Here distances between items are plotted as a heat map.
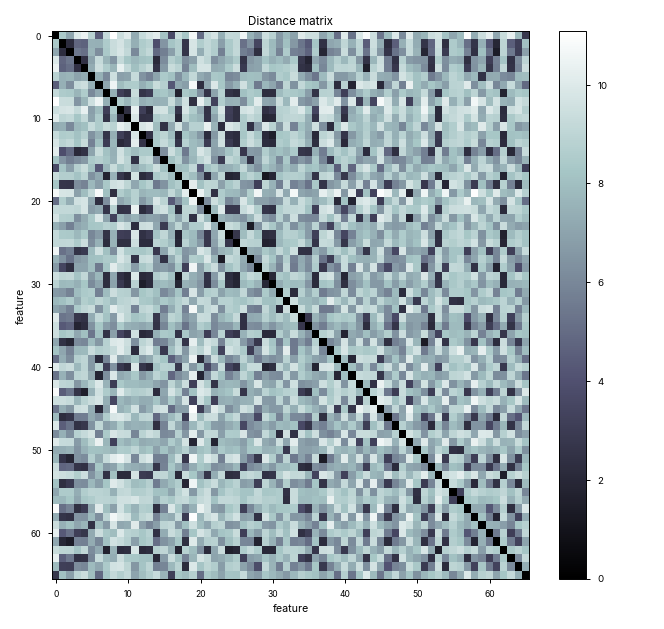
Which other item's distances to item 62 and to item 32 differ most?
53
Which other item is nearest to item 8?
19
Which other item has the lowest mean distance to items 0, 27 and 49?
23
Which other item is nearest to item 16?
65
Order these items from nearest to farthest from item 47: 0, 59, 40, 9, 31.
59, 40, 31, 9, 0
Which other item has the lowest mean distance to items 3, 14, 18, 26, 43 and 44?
35
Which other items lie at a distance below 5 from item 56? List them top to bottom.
32, 50, 55
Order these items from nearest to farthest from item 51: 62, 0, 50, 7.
0, 50, 7, 62
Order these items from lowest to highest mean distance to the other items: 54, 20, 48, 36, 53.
36, 54, 53, 20, 48
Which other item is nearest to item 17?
29
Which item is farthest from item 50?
38
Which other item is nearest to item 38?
11
